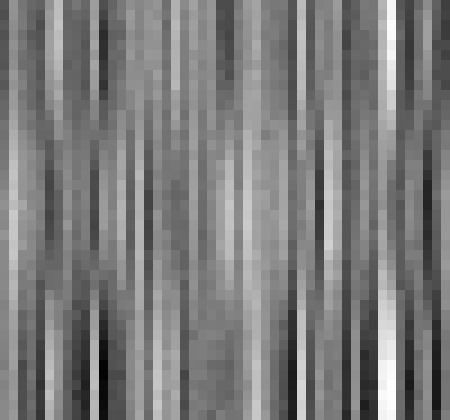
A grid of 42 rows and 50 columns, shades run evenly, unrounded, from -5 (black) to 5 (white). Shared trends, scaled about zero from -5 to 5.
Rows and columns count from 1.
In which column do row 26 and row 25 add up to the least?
48
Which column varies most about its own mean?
44
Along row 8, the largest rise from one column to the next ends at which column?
34
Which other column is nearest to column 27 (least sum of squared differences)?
31
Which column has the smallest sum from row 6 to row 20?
39
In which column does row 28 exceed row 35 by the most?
12
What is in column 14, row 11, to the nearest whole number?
0
